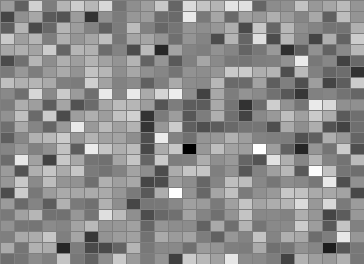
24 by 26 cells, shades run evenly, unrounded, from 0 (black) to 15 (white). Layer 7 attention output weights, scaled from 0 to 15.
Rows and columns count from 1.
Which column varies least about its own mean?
9
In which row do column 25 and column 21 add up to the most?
22
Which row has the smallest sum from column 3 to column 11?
23
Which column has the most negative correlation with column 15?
13
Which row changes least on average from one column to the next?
7
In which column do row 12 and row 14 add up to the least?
14
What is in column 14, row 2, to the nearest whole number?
14
